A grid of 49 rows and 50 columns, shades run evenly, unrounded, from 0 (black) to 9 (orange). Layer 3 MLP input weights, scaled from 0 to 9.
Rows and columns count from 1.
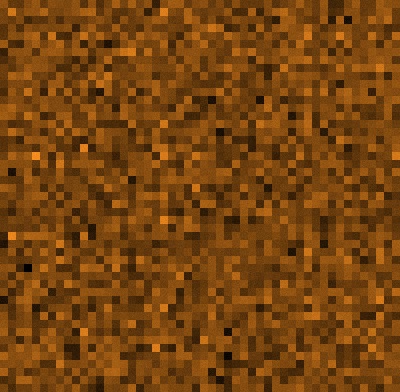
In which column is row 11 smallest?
43
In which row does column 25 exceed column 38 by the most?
24
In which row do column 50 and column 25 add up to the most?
20
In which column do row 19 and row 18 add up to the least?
32
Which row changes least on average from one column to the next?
35
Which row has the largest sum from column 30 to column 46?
38
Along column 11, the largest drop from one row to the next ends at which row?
6
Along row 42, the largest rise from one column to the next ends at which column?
11
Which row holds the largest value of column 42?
46
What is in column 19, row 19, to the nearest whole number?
2
